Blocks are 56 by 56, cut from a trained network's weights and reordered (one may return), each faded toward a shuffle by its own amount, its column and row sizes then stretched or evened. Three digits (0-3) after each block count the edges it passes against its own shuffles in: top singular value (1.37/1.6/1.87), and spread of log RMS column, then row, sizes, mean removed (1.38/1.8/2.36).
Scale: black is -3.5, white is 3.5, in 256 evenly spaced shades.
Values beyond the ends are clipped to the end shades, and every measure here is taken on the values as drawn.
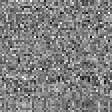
2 0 2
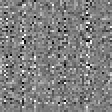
1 3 2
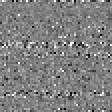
0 0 3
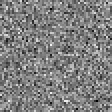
1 1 0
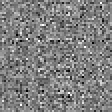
2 2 1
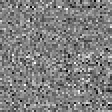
1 1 2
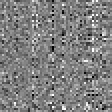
3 3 2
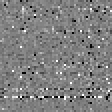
2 1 2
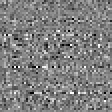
2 1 3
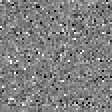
0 0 1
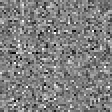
0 1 2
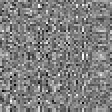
3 3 1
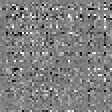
2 3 3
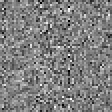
2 2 0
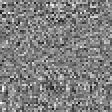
2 0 2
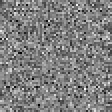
1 0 1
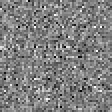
1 1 2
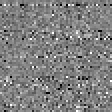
1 1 3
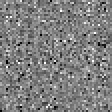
0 2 1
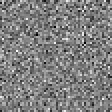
3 2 2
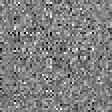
2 2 2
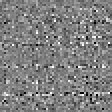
0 2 3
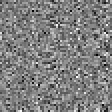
2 2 1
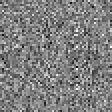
3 1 1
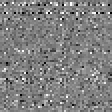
2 1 3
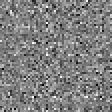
2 2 2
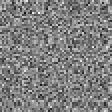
3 0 0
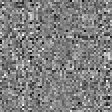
3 2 0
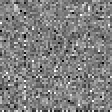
2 1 0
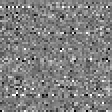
0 1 3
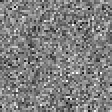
0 0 1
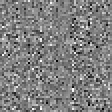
0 3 0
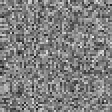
3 0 0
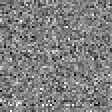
0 0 2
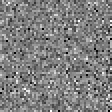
0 2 1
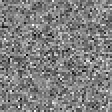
0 0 0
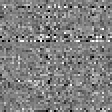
2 2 3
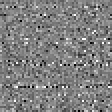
0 0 3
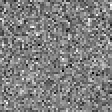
0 1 0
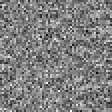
2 1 0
